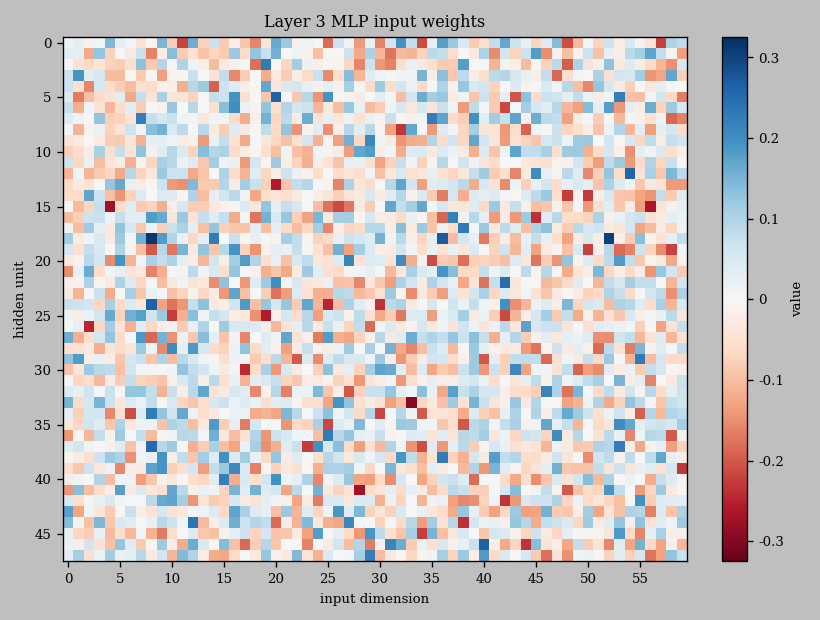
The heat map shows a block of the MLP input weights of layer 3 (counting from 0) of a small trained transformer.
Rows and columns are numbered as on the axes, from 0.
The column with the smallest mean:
48
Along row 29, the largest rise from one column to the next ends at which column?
55
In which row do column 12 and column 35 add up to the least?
20
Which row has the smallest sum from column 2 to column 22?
45
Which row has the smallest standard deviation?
31
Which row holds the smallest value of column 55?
34
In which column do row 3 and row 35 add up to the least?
25
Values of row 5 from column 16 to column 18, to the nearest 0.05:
0.2 -0.05 0
